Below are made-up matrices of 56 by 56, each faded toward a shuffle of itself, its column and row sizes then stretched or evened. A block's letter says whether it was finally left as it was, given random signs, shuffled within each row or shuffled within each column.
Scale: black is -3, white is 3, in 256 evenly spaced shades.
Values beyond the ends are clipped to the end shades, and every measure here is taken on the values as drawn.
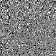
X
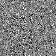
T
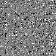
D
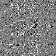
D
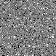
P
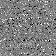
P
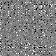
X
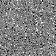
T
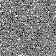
T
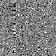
X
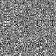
X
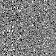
T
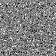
P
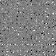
D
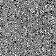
T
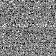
P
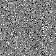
T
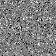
P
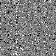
D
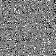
D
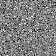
P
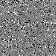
P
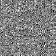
X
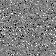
P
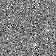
T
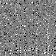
D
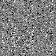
T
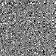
D
